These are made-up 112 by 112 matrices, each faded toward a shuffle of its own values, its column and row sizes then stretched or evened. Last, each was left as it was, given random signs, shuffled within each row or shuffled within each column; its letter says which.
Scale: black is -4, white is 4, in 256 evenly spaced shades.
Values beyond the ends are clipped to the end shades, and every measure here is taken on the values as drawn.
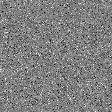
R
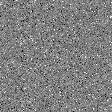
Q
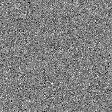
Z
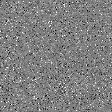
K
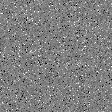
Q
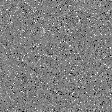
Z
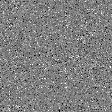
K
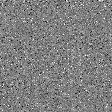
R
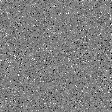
Z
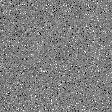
R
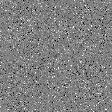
K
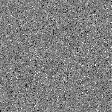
Q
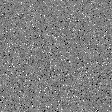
R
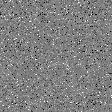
R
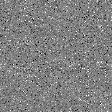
Z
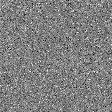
R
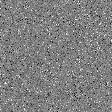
Q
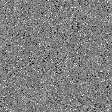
Q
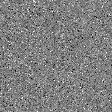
Q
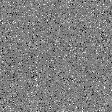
K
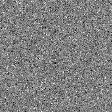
Q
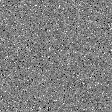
R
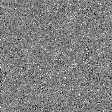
Z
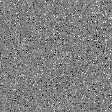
Z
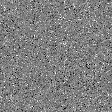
Q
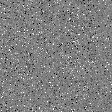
Q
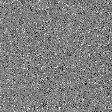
Z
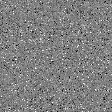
Z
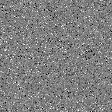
R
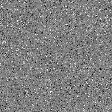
K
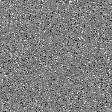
Q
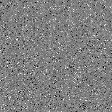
K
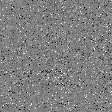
Z
